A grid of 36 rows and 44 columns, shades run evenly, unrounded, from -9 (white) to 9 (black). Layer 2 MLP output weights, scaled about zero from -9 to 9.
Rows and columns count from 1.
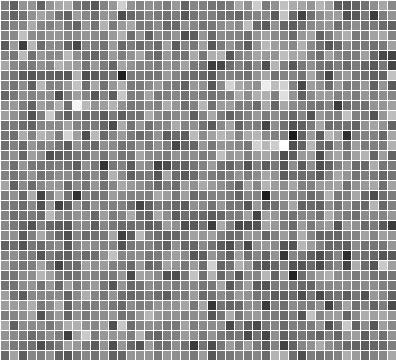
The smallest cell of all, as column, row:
32, 15
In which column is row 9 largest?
34
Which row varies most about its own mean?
14
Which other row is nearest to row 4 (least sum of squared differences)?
18
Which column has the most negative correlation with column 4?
9
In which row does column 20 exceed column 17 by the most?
28
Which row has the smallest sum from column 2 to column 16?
11
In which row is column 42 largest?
2
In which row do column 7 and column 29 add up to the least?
1
